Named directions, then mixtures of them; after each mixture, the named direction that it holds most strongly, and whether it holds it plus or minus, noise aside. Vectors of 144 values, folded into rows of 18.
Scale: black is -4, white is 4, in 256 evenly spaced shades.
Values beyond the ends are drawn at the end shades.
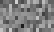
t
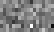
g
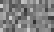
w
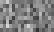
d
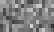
g, plus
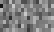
w, minus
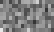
w, plus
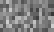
d, plus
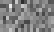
t, plus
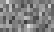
d, plus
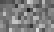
g, minus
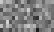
d, plus
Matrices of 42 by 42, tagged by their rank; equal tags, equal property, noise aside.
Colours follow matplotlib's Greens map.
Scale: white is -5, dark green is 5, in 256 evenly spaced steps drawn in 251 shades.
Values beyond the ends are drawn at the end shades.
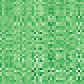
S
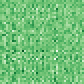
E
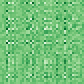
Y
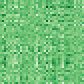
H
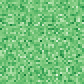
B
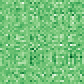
E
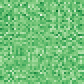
B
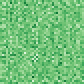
E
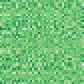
H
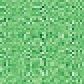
S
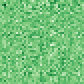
B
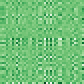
Y
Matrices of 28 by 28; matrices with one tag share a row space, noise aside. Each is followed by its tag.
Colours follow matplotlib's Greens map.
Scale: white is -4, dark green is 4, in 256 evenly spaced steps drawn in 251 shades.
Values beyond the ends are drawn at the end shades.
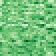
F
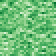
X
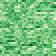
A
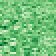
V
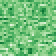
X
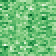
X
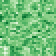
V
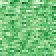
A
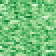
V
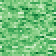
F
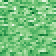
X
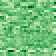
A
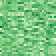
F
